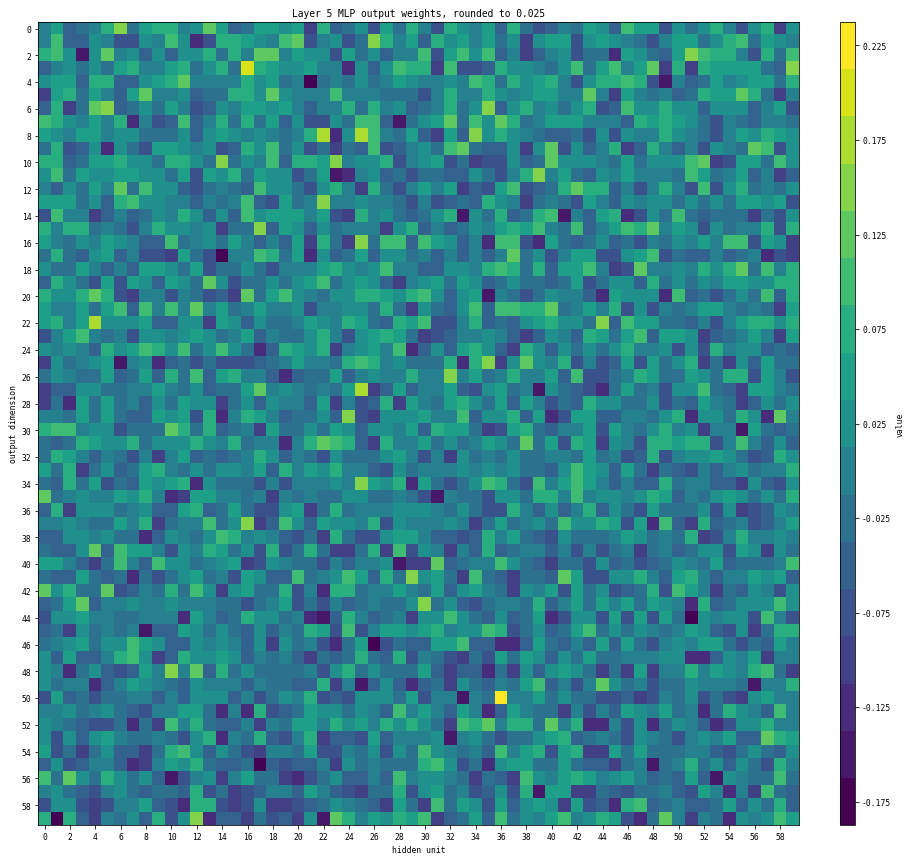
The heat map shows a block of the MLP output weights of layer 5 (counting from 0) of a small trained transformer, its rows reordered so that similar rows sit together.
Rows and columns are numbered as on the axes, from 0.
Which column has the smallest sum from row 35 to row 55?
22
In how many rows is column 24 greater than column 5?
21
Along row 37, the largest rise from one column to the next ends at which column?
49
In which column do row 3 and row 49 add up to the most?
59
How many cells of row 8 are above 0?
31
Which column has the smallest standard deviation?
50
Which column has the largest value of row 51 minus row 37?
17
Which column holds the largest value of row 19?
13
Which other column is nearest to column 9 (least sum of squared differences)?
53
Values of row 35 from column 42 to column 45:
0.1 0 0.025 0.025
